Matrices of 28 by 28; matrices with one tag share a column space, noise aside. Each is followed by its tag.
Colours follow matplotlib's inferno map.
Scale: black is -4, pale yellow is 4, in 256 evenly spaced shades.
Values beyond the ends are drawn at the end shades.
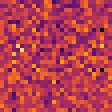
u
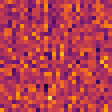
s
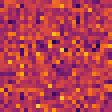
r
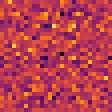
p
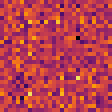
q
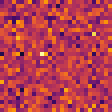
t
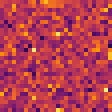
r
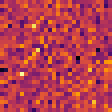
u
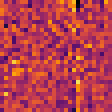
u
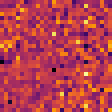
r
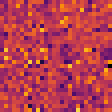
s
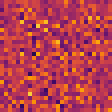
t
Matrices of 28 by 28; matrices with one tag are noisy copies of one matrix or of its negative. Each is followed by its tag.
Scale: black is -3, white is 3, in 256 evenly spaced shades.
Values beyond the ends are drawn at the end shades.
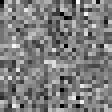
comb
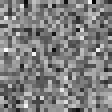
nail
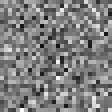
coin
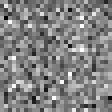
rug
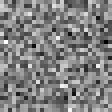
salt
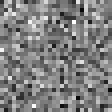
comb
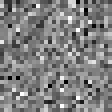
comb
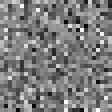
nail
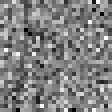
nail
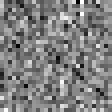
comb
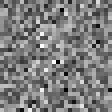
coin
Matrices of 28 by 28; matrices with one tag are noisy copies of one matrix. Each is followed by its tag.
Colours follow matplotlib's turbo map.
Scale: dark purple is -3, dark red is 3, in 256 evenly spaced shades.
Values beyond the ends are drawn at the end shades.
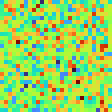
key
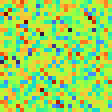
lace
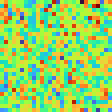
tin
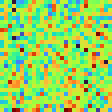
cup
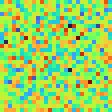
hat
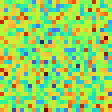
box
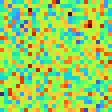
cup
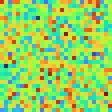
tin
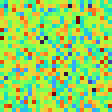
box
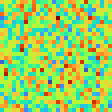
lace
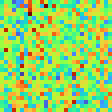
cup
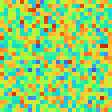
key
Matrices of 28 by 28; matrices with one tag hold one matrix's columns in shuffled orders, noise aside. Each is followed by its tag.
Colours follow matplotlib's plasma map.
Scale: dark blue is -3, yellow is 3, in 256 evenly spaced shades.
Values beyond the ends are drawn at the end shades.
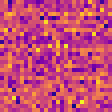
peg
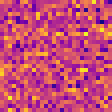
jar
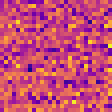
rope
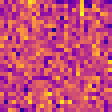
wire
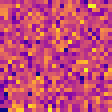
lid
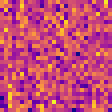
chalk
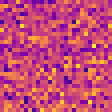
rope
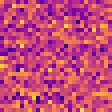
rope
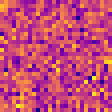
lid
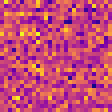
jar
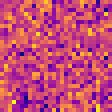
chalk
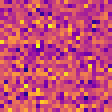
rope
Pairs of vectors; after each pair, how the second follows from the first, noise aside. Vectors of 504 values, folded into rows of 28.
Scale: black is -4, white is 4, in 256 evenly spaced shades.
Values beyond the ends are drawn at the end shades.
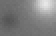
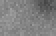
negated, shrunk.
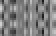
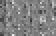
reversed, negated, partly zeroed.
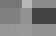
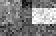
negated, scaled up.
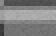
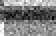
negated, scaled up.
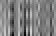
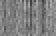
reversed, shrunk.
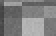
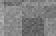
negated, shrunk.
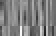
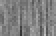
negated, shrunk.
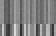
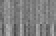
negated, shrunk.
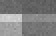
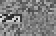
sign-scrambled.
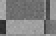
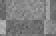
negated, shrunk.
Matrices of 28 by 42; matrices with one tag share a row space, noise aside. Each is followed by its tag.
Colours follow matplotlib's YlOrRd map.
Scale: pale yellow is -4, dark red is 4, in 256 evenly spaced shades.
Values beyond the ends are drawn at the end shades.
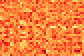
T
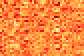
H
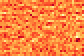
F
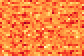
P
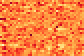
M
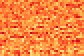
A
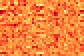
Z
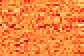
H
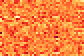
H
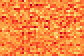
A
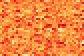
P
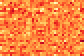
Z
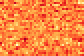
H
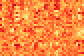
H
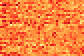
M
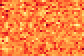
T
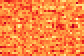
F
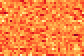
T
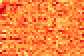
M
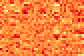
H
